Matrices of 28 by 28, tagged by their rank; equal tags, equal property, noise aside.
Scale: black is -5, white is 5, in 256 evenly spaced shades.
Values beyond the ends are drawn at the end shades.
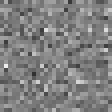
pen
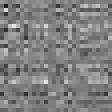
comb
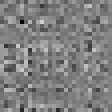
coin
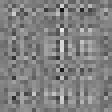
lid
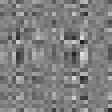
lid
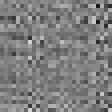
coin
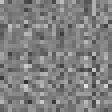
comb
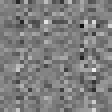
comb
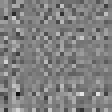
comb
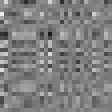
lid
